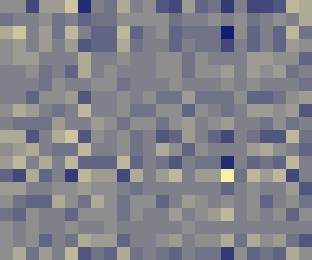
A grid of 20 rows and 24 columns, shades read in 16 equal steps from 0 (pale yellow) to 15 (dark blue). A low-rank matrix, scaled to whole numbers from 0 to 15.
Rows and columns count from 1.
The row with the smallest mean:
14
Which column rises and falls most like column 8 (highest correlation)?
9
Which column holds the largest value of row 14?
6
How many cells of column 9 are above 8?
6
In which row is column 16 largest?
1
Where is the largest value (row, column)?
3, 18
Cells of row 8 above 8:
10
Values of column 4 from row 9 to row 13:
8 9 8 8 5
